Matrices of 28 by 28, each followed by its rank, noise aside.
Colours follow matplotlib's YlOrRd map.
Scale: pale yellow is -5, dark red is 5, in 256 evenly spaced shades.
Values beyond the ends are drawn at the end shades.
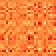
three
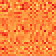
four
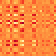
one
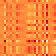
one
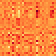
three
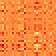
two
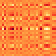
one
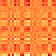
one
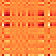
one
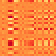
one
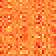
four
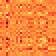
three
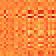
two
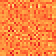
four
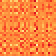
two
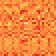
four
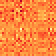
four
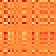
one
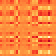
one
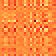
two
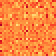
four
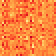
four
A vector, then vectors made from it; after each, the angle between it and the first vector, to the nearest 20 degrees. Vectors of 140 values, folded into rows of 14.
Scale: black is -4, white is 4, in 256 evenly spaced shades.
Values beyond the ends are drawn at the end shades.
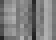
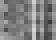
140 degrees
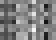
120 degrees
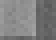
120 degrees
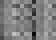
40 degrees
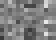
60 degrees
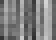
40 degrees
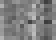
140 degrees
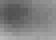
100 degrees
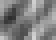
120 degrees
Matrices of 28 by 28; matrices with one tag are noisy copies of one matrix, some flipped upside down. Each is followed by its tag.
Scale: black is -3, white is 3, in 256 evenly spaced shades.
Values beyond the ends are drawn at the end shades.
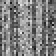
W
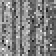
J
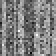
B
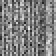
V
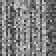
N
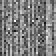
V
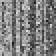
J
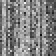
N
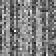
W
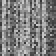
N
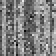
B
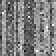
B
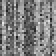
B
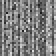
V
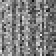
J
